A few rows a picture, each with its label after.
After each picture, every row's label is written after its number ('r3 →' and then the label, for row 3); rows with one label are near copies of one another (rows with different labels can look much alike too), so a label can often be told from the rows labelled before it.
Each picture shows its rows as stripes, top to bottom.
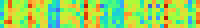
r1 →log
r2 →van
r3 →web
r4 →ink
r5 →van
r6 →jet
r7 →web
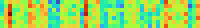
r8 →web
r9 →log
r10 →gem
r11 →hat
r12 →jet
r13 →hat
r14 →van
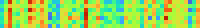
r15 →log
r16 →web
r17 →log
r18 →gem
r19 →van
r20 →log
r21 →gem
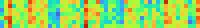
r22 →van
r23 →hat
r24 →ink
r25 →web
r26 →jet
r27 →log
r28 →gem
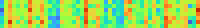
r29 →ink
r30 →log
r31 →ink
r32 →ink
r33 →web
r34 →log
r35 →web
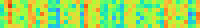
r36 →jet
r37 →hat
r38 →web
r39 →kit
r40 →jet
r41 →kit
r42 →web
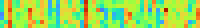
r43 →gem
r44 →gem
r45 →van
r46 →ink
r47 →ink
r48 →kit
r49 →hat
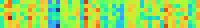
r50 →gem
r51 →jet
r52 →web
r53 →jet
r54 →hat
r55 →web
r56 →web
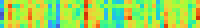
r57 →ink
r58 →gem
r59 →ink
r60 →ink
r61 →ink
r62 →web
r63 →web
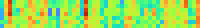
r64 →hat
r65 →hat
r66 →gem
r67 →gem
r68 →ink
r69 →kit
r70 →ink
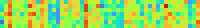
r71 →kit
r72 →van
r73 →gem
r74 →jet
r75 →web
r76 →ink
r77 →log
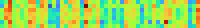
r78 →kit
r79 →gem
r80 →jet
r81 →jet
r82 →jet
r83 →van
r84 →kit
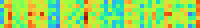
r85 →ink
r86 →jet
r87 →ink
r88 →log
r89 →gem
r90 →ink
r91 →jet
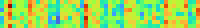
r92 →kit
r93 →hat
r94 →ink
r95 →jet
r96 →gem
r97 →web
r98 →hat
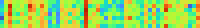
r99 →ink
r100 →log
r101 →van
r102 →gem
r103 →ink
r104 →gem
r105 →van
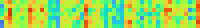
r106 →jet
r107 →ink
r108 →log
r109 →hat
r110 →jet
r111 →ink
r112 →ink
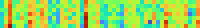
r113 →gem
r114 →hat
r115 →kit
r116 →log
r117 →gem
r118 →van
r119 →hat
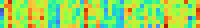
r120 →hat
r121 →jet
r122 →ink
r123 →ink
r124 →log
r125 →web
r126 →van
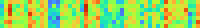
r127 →web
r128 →gem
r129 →hat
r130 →log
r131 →web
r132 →jet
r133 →van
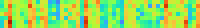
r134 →web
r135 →van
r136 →kit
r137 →jet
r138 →kit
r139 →hat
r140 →hat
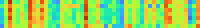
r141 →log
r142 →van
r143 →log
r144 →log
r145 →log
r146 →log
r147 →ink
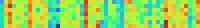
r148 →ink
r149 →hat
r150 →web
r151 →hat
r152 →log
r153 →van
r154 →web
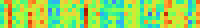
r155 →jet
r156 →log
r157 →gem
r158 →van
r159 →hat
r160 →log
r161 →hat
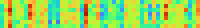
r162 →jet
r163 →van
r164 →hat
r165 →van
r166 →van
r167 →gem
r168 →hat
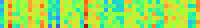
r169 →ink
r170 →log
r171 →ink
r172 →gem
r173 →web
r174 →kit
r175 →gem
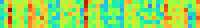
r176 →ink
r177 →van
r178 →hat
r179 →kit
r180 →log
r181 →hat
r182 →log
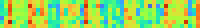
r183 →log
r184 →van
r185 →kit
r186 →kit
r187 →ink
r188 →hat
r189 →jet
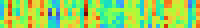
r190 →log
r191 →log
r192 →gem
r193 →gem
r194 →web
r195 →jet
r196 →van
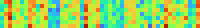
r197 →jet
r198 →kit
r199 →web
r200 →jet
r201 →hat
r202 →web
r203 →van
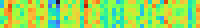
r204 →web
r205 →gem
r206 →jet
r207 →jet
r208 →kit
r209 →web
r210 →jet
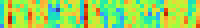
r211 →kit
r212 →gem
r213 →web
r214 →van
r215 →hat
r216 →hat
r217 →ink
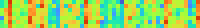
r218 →log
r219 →kit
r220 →jet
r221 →jet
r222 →ink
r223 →van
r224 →kit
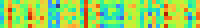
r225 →gem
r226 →web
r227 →hat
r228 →van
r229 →log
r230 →gem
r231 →van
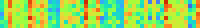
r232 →van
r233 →log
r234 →web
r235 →ink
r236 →van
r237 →kit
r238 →log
